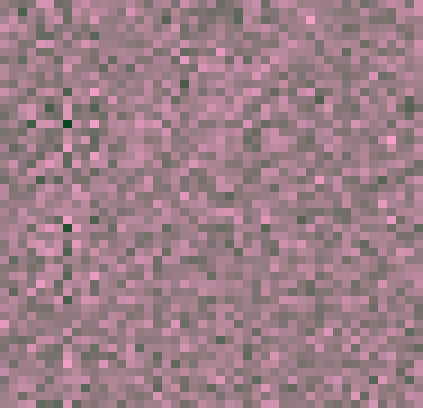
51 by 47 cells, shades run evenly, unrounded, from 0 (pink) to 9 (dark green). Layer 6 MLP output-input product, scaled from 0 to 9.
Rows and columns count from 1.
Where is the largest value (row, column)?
16, 8
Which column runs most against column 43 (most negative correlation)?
17
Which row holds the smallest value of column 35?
3
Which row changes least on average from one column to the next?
47
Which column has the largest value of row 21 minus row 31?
4
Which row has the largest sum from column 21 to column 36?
49
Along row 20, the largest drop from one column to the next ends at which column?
11
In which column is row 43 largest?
25
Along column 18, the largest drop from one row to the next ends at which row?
50
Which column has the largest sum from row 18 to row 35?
42
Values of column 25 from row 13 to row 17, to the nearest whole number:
2 2 3 3 2
